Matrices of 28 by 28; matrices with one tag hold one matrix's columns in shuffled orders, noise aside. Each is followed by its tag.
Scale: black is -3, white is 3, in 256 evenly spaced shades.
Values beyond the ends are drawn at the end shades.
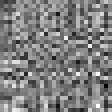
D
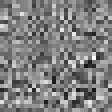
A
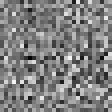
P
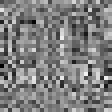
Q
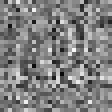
Q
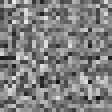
P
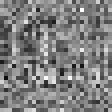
Q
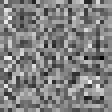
P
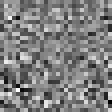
A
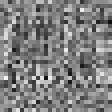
Q
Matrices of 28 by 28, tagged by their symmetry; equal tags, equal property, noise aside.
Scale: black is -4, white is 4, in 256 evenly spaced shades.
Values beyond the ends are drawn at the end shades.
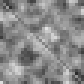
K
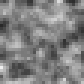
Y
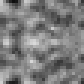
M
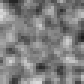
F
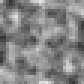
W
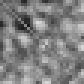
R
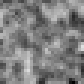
Y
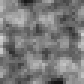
W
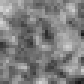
Y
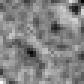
K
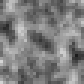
W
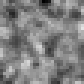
Y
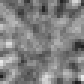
F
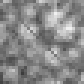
K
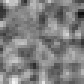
F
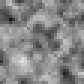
K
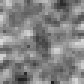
W
